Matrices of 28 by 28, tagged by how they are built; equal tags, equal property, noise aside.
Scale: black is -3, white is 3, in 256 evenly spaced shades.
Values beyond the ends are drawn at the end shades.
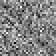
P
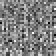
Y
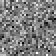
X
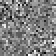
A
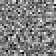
Y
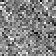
P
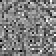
Y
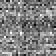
Y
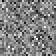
P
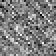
P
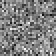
X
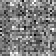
Y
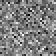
P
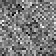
P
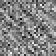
P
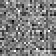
Y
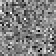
A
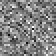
P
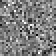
A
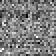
Y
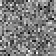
X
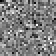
A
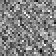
P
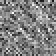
P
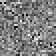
A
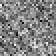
P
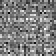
Y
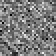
P
